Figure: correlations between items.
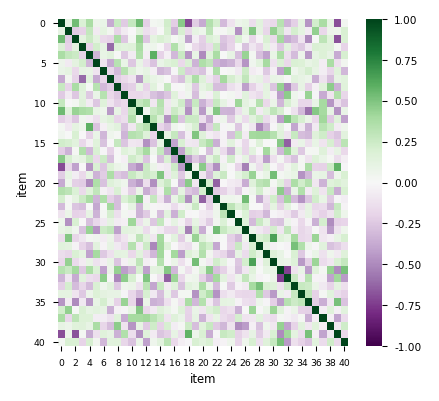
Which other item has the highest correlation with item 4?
13
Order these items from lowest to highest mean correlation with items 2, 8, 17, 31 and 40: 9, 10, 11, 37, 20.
9, 10, 20, 37, 11
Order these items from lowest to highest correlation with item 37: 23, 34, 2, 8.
23, 34, 8, 2
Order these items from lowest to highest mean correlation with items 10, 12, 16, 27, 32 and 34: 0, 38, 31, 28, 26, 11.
31, 38, 0, 26, 11, 28
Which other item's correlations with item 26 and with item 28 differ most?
22
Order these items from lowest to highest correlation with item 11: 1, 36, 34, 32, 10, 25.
34, 25, 32, 1, 10, 36
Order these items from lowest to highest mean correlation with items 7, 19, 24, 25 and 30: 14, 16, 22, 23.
16, 22, 14, 23
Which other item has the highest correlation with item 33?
28
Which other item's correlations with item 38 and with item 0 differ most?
18
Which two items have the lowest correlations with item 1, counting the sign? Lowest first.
25, 16
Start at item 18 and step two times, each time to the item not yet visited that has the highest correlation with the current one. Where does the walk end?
35
